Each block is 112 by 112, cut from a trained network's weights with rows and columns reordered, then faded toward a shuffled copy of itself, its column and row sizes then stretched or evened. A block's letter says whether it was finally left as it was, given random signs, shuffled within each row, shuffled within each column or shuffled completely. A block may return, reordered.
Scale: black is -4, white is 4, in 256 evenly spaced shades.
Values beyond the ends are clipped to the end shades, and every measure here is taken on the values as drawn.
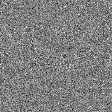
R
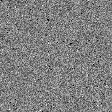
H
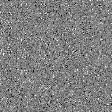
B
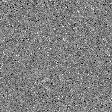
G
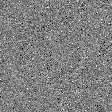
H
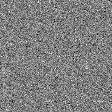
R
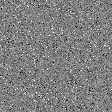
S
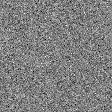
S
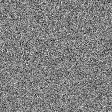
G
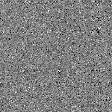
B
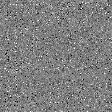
R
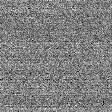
B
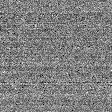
G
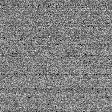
B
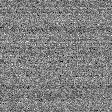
G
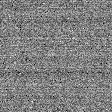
G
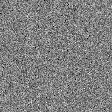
H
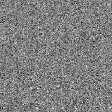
B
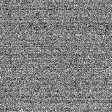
B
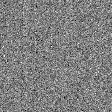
H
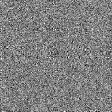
B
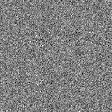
B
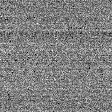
B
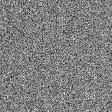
H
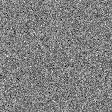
S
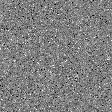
S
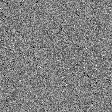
H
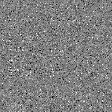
B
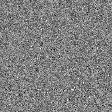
R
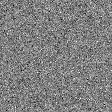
S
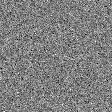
S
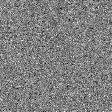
G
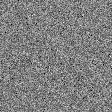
S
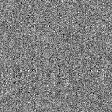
B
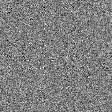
R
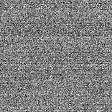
B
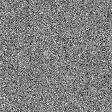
H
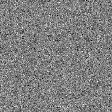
B
